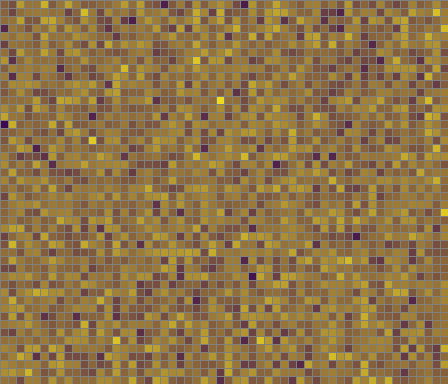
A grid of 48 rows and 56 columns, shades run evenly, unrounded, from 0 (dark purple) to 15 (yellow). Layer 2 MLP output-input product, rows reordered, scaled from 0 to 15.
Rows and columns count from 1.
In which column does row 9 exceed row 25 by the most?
16
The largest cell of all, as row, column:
13, 28
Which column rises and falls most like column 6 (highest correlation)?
3
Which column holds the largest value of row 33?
44
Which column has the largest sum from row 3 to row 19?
25
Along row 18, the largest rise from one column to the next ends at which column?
12
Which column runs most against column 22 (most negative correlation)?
35
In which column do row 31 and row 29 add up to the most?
2
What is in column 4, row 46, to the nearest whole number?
8
